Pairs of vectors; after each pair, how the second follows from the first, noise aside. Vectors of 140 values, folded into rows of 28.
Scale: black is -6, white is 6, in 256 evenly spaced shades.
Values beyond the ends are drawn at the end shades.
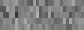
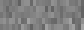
wrapped around, negated, shrunk.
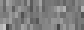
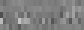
reversed, partly zeroed.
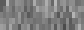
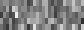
wrapped around, scaled up.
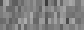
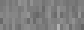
wrapped around, negated, shrunk.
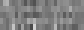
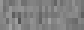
wrapped around, negated, shrunk.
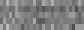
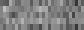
reversed, negated.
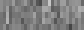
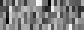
negated, scaled up.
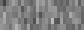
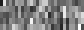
wrapped around, scaled up.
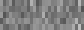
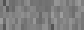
reversed, negated, shrunk.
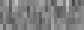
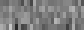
reversed, negated.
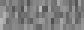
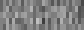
reversed, negated.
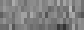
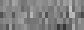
copied.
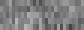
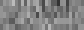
reversed, negated.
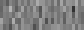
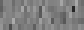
partly zeroed.
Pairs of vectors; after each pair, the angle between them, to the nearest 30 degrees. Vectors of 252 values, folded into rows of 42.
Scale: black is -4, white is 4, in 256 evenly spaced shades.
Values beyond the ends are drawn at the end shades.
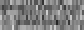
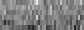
120 degrees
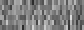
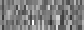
90 degrees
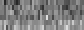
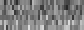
30 degrees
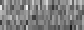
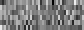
60 degrees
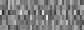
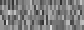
120 degrees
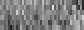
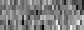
60 degrees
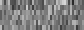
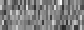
60 degrees
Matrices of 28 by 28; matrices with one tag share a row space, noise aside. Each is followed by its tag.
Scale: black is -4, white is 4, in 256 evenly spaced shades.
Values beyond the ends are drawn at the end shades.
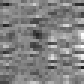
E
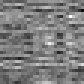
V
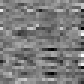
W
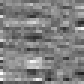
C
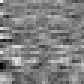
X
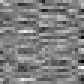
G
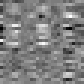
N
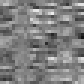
E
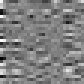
N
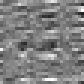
W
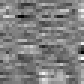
G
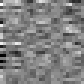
N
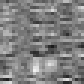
E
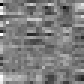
C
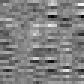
E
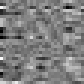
N
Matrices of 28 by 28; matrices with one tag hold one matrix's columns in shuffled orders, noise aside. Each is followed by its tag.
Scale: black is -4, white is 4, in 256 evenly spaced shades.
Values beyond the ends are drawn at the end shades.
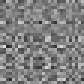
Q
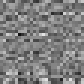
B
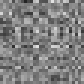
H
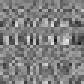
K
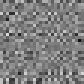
B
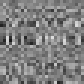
K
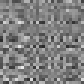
Q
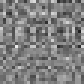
H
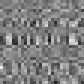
K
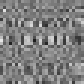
K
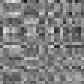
H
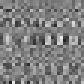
K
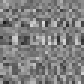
K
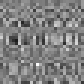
K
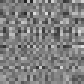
H
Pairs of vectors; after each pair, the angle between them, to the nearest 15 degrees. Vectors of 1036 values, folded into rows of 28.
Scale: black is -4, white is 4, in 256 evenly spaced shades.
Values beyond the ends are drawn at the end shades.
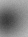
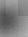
15 degrees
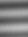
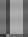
75 degrees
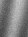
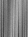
45 degrees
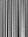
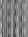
105 degrees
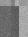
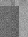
15 degrees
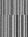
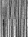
105 degrees
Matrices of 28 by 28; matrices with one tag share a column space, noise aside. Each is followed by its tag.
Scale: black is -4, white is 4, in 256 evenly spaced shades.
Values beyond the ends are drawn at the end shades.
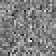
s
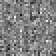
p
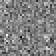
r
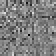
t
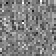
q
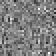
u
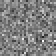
r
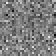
r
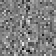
s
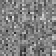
p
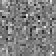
t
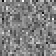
u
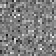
r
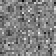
u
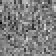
q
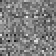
r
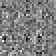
r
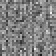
p
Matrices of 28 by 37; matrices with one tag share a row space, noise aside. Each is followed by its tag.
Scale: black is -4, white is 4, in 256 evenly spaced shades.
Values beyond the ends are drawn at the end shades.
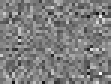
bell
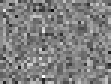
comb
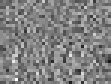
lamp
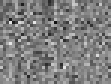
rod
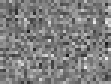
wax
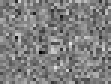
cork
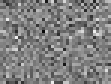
lamp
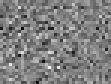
rod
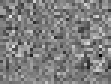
bell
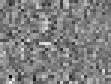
rod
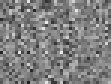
rod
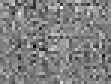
cork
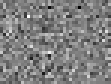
comb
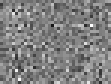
bell
